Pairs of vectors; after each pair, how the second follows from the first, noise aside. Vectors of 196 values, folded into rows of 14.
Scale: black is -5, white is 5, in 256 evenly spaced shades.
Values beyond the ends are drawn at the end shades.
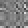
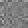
reversed, shrunk.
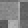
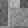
reversed.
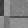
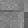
reversed, shrunk.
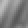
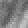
reversed.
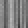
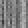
wrapped around.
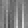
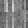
wrapped around.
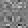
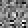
wrapped around, negated, scaled up.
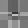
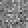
shuffled.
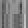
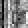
wrapped around, negated, scaled up.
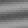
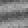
copied.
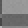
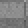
wrapped around, shrunk.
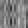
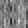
copied.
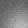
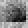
wrapped around, negated, scaled up.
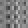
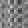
reversed.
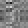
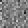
shuffled.
